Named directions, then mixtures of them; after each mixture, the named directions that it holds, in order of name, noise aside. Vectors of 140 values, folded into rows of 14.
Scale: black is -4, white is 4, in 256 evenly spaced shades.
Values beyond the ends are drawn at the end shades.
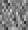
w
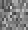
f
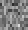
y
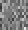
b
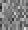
b.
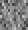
w, y.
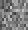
f.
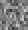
w, y.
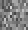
f.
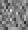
w.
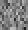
b, w.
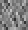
w.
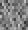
w, y.
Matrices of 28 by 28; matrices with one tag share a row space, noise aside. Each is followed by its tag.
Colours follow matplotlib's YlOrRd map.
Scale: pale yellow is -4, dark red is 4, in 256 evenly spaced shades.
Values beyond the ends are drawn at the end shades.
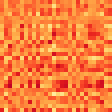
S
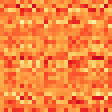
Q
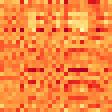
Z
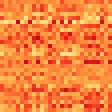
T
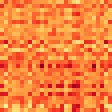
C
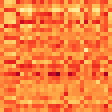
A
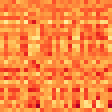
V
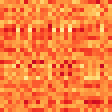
T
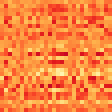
S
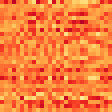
Z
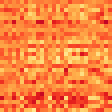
Z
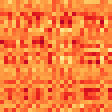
T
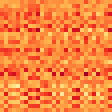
V
